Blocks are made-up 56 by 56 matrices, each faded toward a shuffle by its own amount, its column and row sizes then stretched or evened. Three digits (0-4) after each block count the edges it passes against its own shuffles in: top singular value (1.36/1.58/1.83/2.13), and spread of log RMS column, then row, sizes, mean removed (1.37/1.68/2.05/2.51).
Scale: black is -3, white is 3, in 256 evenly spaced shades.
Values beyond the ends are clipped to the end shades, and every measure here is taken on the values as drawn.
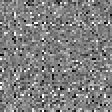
3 1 3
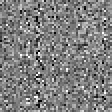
0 4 0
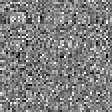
4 1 1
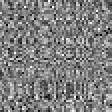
4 0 2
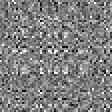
4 2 3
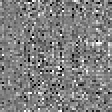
2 4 2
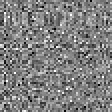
4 0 0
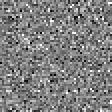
2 0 2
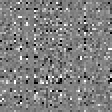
3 4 4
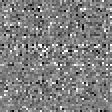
1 0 4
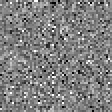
2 2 2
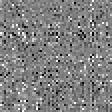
3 3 2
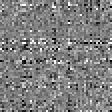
3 4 4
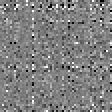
2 4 3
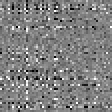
4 3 4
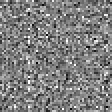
2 2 1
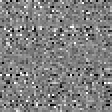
2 1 4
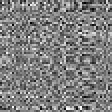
4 2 4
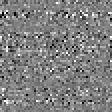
1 2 4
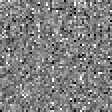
1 3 0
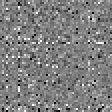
3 3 2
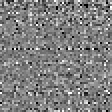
2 2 4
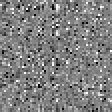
3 2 1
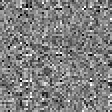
3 3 1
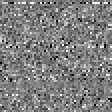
0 0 4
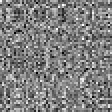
4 2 0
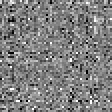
3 3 3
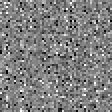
0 3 0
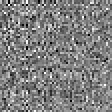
4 3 1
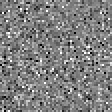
0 0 0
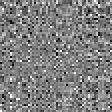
4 2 1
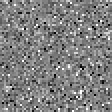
0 0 0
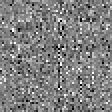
2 4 0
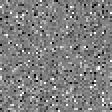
1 2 1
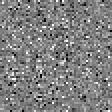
0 3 0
